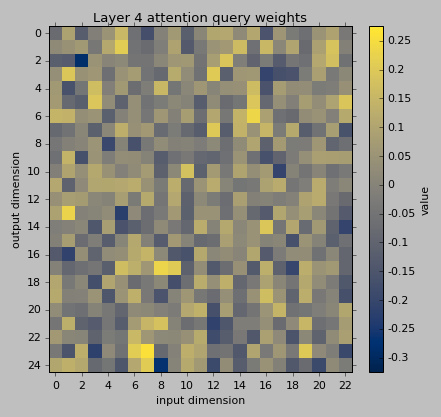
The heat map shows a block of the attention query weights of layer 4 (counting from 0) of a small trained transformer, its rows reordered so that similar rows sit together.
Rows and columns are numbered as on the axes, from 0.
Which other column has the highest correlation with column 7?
6
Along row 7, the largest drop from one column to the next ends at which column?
13
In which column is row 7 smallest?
22
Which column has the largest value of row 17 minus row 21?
5
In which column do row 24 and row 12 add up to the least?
8
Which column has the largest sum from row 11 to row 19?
19
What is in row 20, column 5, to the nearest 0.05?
-0.1
